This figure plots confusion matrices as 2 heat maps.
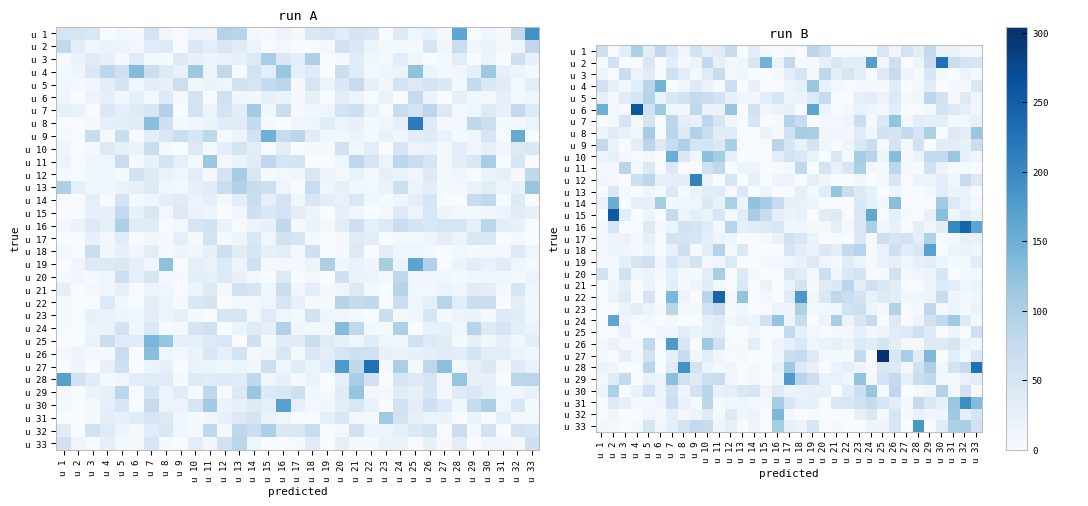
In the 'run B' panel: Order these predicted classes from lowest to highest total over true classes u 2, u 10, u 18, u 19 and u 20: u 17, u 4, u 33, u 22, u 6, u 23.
u 6, u 4, u 33, u 22, u 17, u 23
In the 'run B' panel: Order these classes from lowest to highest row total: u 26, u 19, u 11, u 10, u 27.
u 19, u 11, u 26, u 27, u 10
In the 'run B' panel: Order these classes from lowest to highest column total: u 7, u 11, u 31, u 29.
u 31, u 11, u 29, u 7
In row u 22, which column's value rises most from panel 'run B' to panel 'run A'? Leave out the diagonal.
u 27
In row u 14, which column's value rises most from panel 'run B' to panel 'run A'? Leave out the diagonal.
u 29
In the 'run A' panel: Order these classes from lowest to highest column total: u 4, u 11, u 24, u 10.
u 4, u 10, u 11, u 24
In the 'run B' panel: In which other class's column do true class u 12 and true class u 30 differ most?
u 9
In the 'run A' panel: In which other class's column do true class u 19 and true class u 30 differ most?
u 16
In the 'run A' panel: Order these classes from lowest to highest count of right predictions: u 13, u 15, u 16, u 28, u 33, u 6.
u 6, u 15, u 33, u 16, u 13, u 28
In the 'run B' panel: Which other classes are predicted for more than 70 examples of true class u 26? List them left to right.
u 5, u 7, u 10
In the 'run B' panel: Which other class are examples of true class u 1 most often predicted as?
u 4
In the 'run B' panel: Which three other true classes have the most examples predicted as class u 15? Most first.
u 2, u 14, u 24
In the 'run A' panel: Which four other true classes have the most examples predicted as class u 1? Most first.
u 28, u 13, u 2, u 33
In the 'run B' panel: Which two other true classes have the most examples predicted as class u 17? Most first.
u 29, u 28
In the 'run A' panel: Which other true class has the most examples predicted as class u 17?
u 9
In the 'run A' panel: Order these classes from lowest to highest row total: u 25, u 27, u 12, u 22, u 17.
u 17, u 12, u 22, u 25, u 27
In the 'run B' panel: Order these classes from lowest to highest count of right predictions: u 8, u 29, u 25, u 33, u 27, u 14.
u 25, u 8, u 33, u 29, u 27, u 14
